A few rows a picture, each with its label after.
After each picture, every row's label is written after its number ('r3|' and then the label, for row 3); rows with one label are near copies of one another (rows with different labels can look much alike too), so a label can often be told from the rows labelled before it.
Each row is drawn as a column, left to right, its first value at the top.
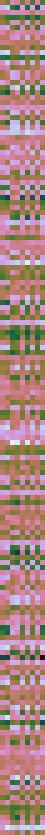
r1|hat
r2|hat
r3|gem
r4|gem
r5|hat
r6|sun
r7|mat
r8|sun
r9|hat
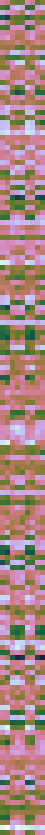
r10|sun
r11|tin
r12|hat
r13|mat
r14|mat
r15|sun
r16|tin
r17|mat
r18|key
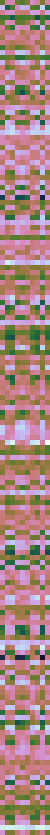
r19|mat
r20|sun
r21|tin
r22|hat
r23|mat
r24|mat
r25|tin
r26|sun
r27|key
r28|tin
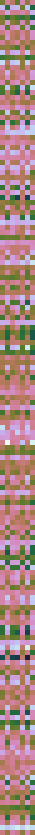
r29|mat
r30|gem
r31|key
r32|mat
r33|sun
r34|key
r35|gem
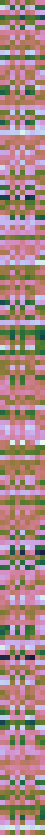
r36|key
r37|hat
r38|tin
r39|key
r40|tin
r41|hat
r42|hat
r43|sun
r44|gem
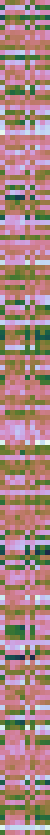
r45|tin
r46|key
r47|mat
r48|hat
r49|key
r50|sun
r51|mat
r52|gem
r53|tin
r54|tin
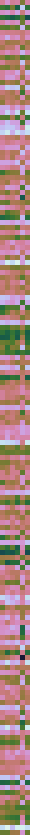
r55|tin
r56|sun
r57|sun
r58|sun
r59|key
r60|sun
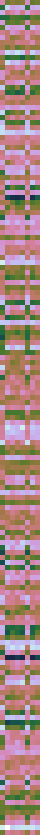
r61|sun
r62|mat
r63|hat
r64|hat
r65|hat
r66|tin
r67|hat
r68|hat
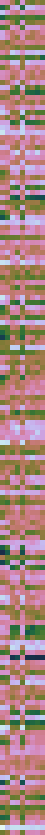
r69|tin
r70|gem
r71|key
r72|mat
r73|sun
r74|key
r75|key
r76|mat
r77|hat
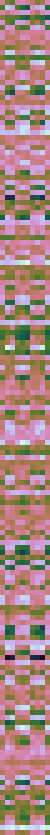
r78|gem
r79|key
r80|hat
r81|sun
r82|sun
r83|sun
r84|key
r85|mat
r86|key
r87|sun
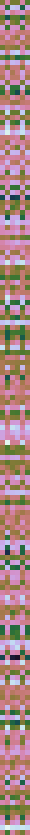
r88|hat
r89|tin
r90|mat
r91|hat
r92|sun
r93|mat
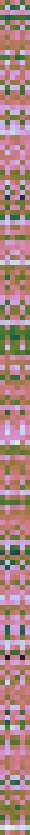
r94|sun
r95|mat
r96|sun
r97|gem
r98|mat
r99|sun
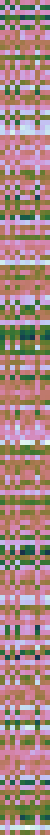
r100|sun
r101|hat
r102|sun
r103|mat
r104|gem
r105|tin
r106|sun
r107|key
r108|sun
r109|gem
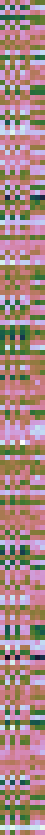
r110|sun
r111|key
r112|sun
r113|key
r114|gem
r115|sun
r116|mat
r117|hat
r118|mat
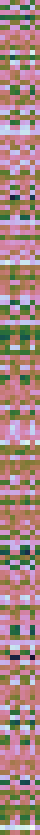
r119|tin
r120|sun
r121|hat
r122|key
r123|tin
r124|tin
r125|mat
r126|gem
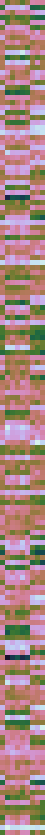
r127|sun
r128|mat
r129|key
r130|mat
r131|hat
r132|key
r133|sun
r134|gem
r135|sun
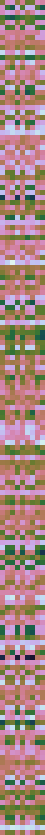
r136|hat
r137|tin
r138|sun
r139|key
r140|tin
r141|mat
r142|hat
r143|tin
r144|gem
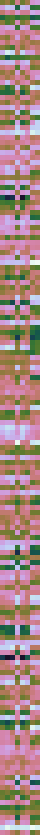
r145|hat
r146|hat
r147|hat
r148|gem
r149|hat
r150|key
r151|sun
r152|sun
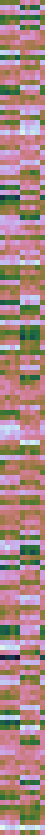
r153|hat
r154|hat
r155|hat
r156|hat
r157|tin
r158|tin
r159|tin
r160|sun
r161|mat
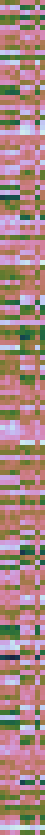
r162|hat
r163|hat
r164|mat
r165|key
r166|tin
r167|tin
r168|tin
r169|key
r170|sun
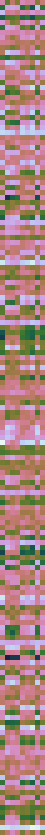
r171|gem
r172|hat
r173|key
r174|key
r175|tin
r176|gem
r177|sun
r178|mat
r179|gem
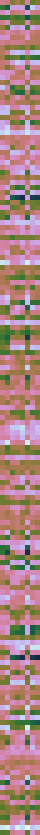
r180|sun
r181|tin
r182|mat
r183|mat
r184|hat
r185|tin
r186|key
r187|hat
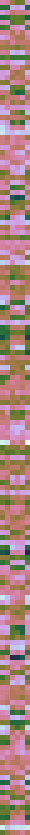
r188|tin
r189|gem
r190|hat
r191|hat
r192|key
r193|gem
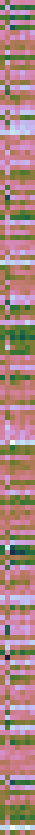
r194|sun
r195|hat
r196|tin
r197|tin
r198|gem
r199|sun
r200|gem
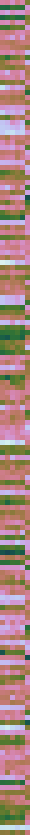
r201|sun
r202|sun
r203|tin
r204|tin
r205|tin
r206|hat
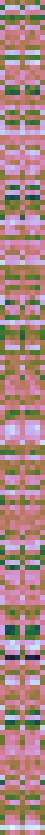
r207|sun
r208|hat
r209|mat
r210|mat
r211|sun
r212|mat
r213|key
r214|mat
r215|tin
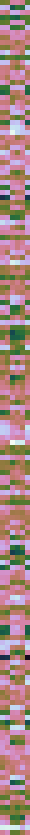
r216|mat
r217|mat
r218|tin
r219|sun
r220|gem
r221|hat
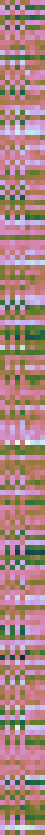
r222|key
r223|tin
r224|hat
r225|tin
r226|key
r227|gem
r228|tin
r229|tin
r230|gem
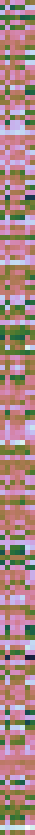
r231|tin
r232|key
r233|sun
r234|tin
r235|tin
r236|key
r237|mat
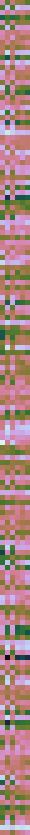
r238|gem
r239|hat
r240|tin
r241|key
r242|hat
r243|mat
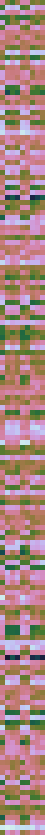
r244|tin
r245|mat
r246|mat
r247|mat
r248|tin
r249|tin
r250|hat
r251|hat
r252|mat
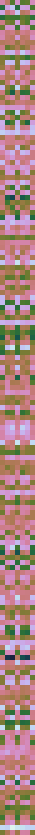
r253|sun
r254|key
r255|mat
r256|sun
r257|mat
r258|key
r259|tin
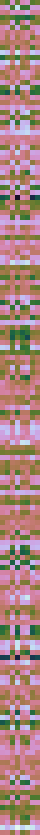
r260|hat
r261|mat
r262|sun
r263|mat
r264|sun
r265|sun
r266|mat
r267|hat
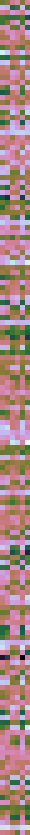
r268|mat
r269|hat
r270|gem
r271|tin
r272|key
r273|gem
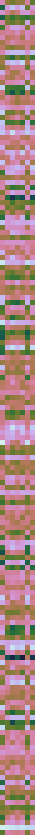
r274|sun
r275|mat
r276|hat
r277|hat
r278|mat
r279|sun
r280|hat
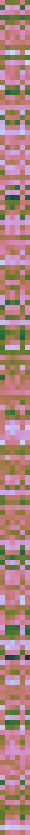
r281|sun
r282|hat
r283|mat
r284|hat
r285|gem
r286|mat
